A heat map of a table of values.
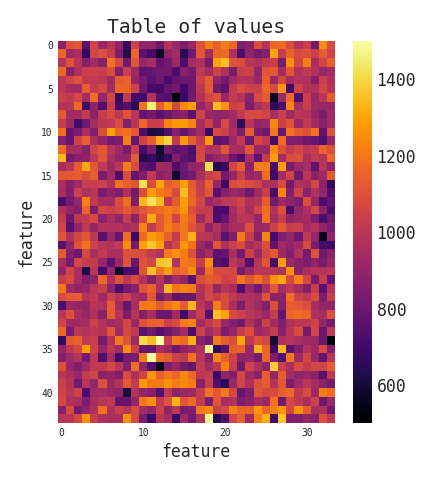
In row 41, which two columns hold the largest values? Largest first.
14, 11
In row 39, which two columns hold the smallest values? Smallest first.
20, 19
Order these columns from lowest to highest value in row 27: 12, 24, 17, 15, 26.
15, 12, 17, 24, 26
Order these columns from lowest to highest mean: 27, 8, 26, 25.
26, 8, 27, 25
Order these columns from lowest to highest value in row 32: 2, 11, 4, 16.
2, 4, 11, 16
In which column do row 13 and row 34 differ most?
12
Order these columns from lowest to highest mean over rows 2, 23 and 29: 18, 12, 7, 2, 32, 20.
32, 18, 12, 7, 2, 20
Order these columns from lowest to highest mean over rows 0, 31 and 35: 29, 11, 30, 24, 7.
11, 7, 29, 30, 24
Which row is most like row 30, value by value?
41
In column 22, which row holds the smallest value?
9
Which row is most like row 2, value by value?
31
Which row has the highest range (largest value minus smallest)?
34
